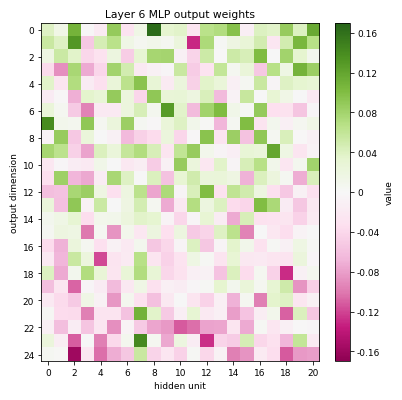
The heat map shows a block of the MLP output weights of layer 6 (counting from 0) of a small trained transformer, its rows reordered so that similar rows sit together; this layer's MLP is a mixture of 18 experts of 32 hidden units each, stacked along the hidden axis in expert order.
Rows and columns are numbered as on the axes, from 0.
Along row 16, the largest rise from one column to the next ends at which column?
2
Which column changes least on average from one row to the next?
20
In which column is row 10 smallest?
8
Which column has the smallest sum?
3
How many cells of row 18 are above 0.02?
7
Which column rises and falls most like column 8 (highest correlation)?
5
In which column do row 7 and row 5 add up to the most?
15
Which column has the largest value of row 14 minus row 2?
6
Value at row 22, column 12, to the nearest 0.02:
-0.08
